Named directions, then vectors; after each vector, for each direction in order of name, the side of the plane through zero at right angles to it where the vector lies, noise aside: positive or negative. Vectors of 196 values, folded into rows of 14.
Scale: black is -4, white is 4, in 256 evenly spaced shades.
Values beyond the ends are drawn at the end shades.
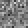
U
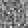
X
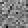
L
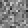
positive, positive, negative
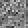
positive, positive, negative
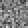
negative, negative, negative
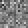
negative, positive, negative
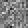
positive, positive, negative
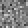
negative, negative, negative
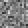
negative, negative, positive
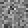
positive, negative, negative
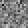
negative, positive, negative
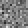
negative, negative, negative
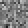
positive, negative, positive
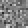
negative, negative, negative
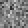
positive, negative, negative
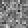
negative, positive, negative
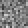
negative, negative, negative
